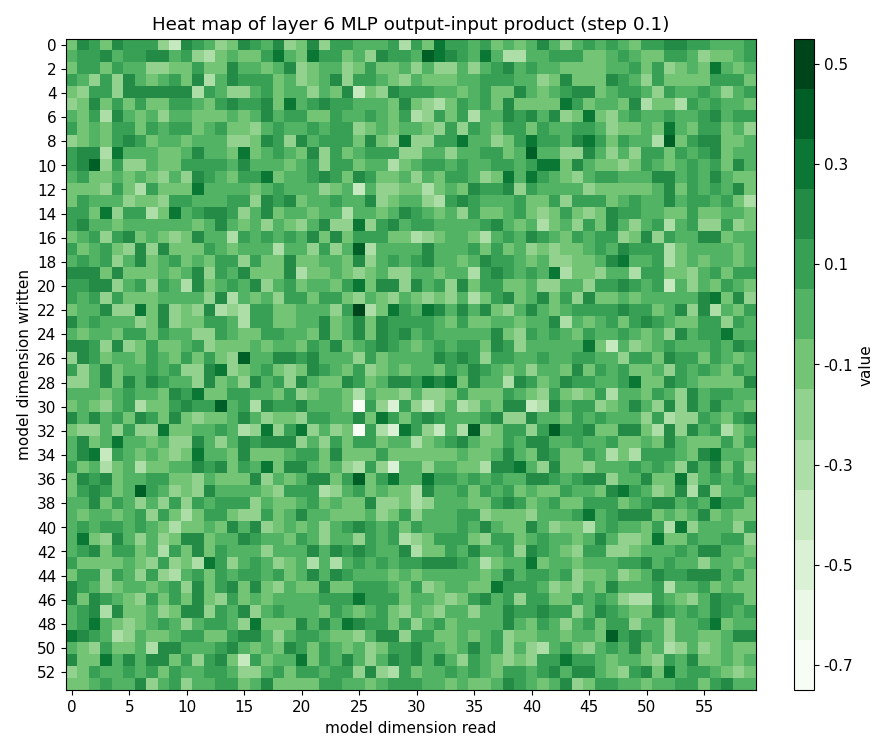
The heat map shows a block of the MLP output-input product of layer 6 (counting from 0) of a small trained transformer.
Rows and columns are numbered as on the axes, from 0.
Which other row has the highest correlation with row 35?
30
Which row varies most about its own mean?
32
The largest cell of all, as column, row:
25, 22
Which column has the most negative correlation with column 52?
37
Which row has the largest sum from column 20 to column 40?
36
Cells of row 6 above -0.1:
41
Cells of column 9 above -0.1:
30
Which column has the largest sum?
56
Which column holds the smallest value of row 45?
52
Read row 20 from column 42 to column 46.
-0.2 0 0 -0.2 0.1
